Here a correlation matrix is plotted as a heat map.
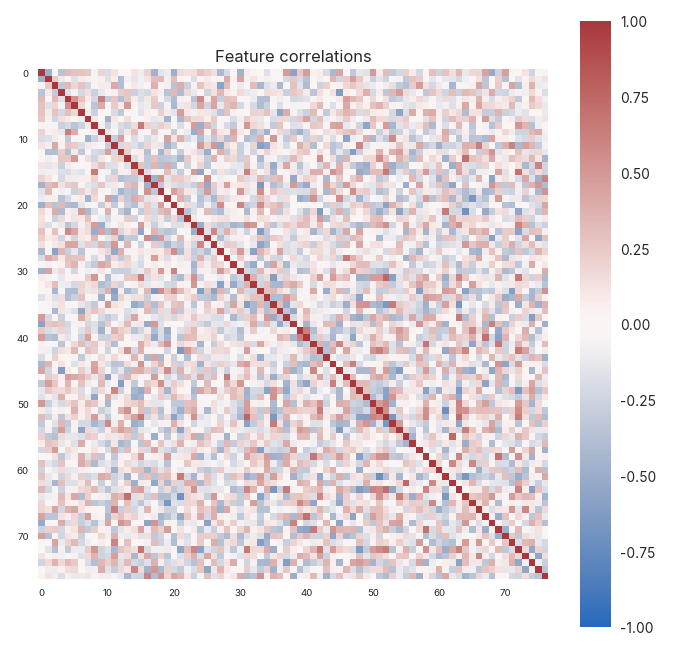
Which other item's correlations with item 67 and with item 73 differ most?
75
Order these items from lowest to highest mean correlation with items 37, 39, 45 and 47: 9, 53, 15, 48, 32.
53, 48, 9, 15, 32
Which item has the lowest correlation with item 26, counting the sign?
33
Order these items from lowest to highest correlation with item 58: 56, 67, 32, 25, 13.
67, 25, 13, 56, 32
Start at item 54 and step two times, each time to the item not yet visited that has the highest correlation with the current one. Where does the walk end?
13
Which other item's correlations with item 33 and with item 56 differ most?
24
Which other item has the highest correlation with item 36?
27
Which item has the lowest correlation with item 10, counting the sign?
46
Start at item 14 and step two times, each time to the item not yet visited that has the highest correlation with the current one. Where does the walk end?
17
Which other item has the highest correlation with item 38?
68
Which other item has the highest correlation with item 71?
11
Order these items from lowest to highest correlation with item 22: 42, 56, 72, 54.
56, 54, 72, 42
